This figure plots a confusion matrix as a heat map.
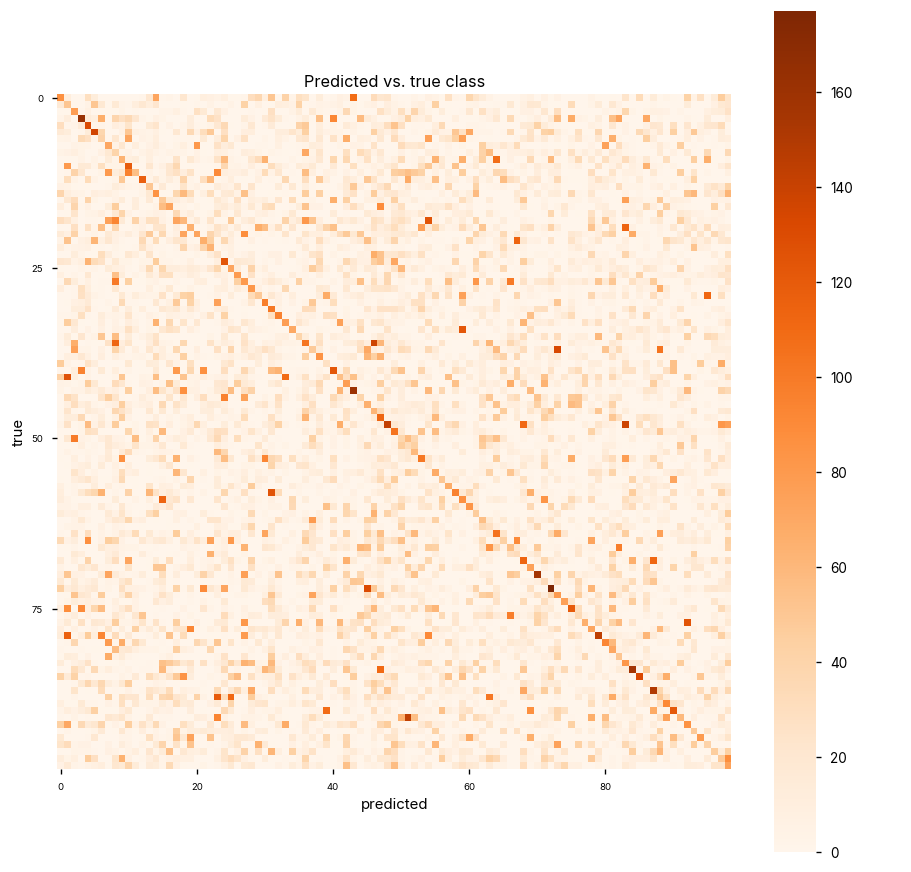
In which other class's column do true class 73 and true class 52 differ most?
37
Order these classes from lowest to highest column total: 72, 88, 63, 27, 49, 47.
63, 72, 88, 27, 49, 47
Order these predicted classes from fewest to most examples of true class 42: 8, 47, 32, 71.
32, 8, 47, 71
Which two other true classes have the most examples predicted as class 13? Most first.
58, 20
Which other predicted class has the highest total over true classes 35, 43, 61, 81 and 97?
98
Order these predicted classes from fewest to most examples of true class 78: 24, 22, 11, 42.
22, 42, 24, 11
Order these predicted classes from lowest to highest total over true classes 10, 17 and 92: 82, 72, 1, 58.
82, 72, 58, 1
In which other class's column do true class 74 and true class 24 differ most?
49
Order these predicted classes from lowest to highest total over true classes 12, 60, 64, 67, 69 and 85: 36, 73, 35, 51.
35, 36, 73, 51
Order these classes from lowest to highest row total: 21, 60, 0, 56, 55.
56, 55, 60, 0, 21
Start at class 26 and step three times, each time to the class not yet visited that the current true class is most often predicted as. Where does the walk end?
46
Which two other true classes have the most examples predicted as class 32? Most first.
40, 70
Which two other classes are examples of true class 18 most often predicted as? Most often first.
54, 8
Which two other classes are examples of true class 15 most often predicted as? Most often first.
83, 40
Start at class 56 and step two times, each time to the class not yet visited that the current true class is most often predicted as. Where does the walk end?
39
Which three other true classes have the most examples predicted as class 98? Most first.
97, 48, 14
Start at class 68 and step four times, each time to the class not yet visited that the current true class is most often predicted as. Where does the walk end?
23
